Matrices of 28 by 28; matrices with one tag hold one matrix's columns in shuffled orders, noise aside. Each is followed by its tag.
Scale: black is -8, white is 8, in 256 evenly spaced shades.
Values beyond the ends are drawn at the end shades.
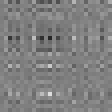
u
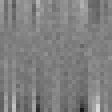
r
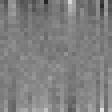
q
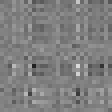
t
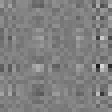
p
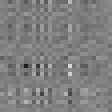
t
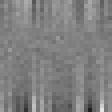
r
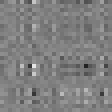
t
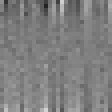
q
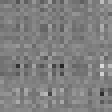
t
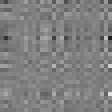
u
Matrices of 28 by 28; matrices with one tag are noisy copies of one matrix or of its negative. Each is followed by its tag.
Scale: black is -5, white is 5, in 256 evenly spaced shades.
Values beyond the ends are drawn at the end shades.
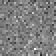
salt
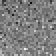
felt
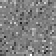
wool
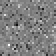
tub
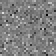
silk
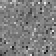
wool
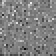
felt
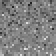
felt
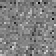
wool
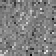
wool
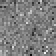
wool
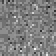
salt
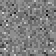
silk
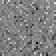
salt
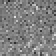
salt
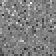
felt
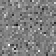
tub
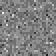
silk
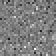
salt
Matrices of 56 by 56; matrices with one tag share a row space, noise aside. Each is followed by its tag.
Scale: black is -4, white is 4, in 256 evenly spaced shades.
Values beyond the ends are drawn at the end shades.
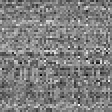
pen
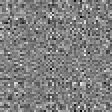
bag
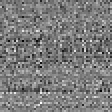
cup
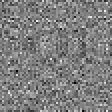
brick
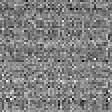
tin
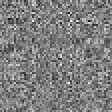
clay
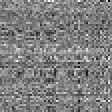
pen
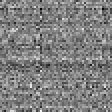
cup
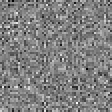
brick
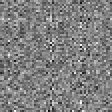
bag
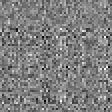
brick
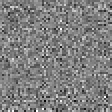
brick
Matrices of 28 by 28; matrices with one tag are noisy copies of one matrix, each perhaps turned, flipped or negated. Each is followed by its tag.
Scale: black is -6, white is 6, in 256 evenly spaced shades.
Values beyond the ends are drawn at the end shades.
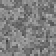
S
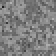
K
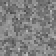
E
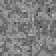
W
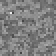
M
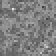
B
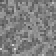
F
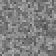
W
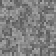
S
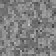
M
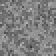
B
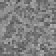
F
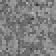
E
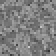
K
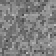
E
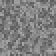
M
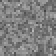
W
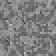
W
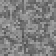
W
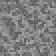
F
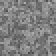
S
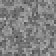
S
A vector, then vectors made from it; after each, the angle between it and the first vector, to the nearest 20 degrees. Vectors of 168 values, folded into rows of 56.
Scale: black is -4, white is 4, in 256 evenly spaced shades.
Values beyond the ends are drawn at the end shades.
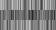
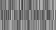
100 degrees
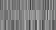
120 degrees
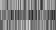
20 degrees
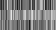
140 degrees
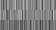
100 degrees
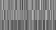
100 degrees
